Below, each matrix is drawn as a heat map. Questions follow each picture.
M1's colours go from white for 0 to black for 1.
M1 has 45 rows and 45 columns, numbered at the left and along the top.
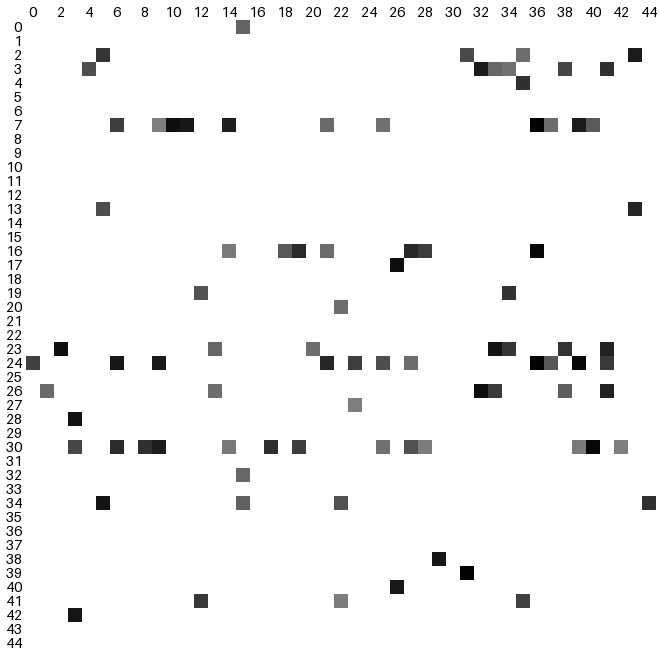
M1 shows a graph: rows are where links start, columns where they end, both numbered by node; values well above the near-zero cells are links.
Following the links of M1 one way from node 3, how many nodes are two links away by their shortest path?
7
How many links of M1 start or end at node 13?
4
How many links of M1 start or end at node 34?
7
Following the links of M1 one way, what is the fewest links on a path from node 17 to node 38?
2
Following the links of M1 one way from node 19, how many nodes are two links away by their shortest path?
4
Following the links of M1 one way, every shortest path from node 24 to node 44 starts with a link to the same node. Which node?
node 23
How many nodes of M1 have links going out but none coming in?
4
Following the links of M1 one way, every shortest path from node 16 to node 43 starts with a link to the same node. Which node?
node 27
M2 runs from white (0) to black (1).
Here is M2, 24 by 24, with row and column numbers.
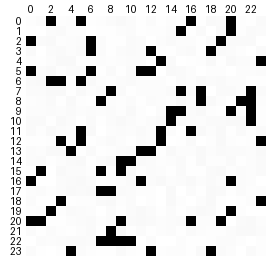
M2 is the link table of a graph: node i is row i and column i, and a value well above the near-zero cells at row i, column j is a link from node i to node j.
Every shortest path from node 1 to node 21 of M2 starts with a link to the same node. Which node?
node 15
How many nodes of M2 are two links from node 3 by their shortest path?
4
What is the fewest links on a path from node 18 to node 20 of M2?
5
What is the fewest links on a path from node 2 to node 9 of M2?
3
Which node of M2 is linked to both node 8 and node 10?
node 22
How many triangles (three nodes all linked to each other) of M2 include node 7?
2
